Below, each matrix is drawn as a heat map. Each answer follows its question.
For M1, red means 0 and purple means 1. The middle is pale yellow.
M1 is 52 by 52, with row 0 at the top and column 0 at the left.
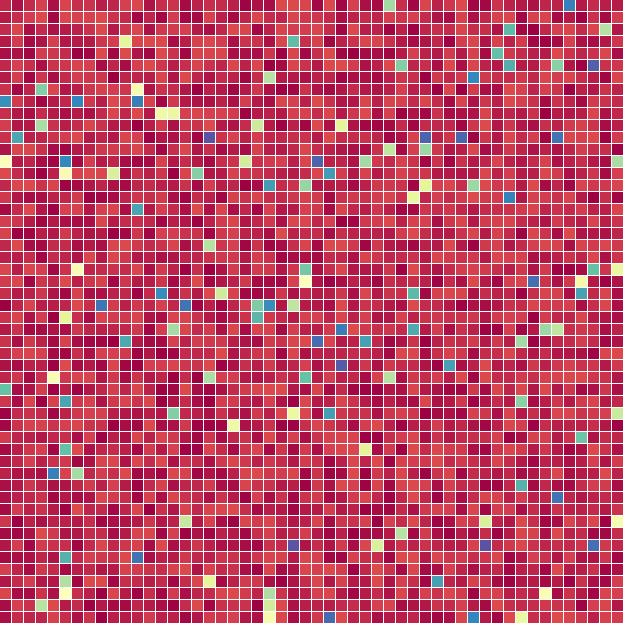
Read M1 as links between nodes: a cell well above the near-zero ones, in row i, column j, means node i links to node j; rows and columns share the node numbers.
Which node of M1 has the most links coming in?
node 5
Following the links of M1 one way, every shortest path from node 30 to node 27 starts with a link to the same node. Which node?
node 28
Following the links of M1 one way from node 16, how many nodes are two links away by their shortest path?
4
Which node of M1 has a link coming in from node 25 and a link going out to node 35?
node 15
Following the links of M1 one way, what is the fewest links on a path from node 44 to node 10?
6
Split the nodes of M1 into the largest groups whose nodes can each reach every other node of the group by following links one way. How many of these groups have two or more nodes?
2
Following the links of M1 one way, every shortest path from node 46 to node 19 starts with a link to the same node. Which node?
node 11
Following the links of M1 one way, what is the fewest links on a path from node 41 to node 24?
5
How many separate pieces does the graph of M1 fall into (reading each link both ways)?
2
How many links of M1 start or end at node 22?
10
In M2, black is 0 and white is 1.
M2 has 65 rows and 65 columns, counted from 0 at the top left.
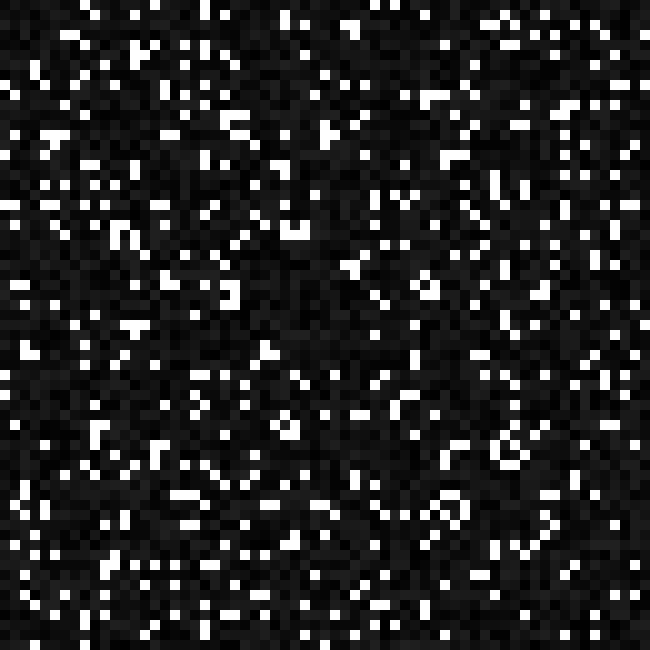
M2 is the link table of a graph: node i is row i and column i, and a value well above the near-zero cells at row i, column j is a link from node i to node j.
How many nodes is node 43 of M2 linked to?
7
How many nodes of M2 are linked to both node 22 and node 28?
5
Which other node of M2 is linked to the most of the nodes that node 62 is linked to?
node 0
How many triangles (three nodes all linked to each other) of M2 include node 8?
6
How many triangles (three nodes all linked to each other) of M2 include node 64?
0
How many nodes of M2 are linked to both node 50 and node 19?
2
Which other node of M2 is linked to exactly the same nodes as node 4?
node 46
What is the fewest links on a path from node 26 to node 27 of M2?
2
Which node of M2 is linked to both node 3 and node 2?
node 35
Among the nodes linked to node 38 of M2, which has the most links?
node 37
